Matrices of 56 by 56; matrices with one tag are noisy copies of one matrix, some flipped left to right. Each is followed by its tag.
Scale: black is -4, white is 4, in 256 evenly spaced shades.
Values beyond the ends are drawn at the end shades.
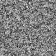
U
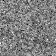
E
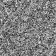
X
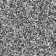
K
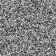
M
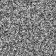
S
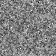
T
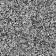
E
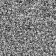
S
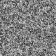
U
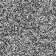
M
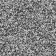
M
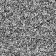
U
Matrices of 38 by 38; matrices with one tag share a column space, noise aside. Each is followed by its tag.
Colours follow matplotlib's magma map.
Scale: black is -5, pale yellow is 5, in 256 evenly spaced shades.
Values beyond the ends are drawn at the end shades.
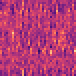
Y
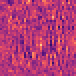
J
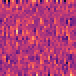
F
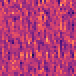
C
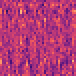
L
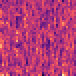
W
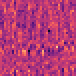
Y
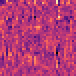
J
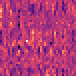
Y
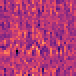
Y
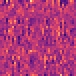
F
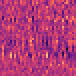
J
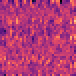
F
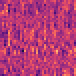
Y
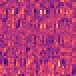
L
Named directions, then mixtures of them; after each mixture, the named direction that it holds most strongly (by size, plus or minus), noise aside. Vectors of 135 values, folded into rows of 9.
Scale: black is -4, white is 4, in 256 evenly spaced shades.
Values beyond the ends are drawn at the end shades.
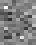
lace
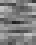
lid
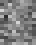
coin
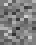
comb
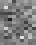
lace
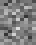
comb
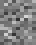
comb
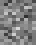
comb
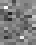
lace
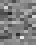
lace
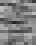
lid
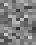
comb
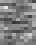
lid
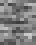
lid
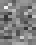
lace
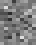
lace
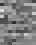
lid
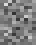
comb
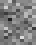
lace
